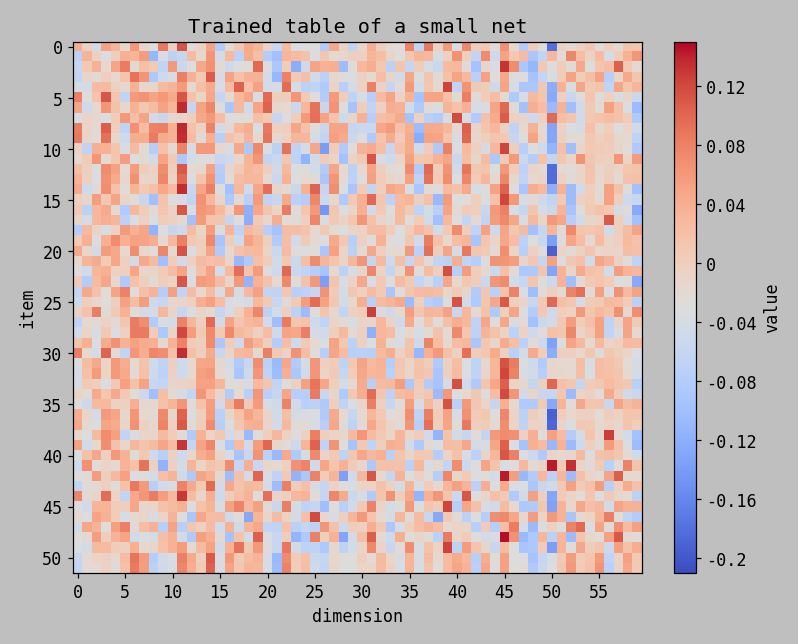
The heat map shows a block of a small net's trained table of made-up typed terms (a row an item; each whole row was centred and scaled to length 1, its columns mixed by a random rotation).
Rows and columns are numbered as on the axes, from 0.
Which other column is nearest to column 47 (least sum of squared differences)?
29
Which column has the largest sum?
45
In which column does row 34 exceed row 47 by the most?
25
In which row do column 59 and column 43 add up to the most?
1
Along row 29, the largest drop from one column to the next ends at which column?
15
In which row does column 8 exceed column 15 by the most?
9
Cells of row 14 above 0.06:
7
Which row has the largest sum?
8
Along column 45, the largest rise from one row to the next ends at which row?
42
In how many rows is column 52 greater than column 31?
22
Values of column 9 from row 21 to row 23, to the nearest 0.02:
-0.1 0 0
